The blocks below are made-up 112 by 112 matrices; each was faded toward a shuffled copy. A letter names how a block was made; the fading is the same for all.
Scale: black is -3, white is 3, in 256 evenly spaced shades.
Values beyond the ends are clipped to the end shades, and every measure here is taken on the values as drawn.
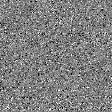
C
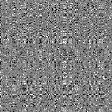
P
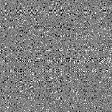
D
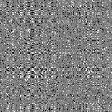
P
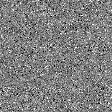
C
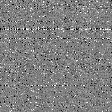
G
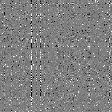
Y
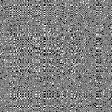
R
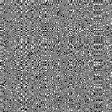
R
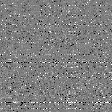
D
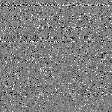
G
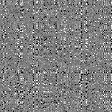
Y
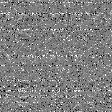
G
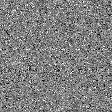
C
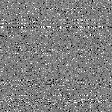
G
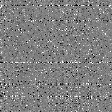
D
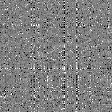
Y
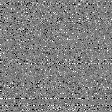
G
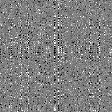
Y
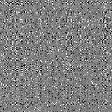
P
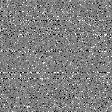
G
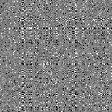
P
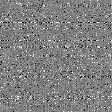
G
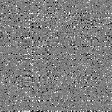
D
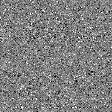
C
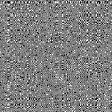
P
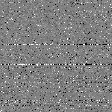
G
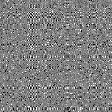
R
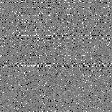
D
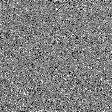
C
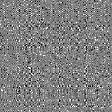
P
